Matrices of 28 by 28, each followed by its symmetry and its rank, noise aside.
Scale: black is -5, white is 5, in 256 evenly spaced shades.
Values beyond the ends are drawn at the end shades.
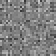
antisymmetric, rank four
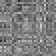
no symmetry, rank three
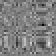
no symmetry, rank three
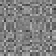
antisymmetric, rank two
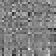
no symmetry, rank three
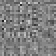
antisymmetric, rank four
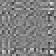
symmetric, rank three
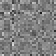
symmetric, rank four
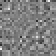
symmetric, rank four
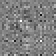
symmetric, rank four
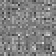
symmetric, rank three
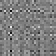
no symmetry, rank two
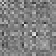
symmetric, rank three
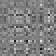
no symmetry, rank two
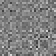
symmetric, rank three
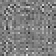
antisymmetric, rank four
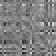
antisymmetric, rank two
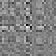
no symmetry, rank two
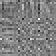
no symmetry, rank three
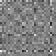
symmetric, rank two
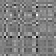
no symmetry, rank two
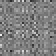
no symmetry, rank four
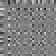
antisymmetric, rank two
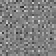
antisymmetric, rank four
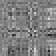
antisymmetric, rank two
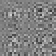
no symmetry, rank three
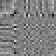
symmetric, rank two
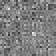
symmetric, rank four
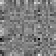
no symmetry, rank three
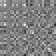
symmetric, rank three
